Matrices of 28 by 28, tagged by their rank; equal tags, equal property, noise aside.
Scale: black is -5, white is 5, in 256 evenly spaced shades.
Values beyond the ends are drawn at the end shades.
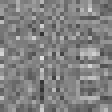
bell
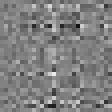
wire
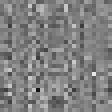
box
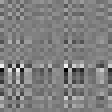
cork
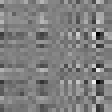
cork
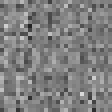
box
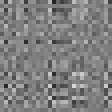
wire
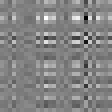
cork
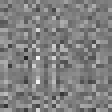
bell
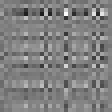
cork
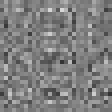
box
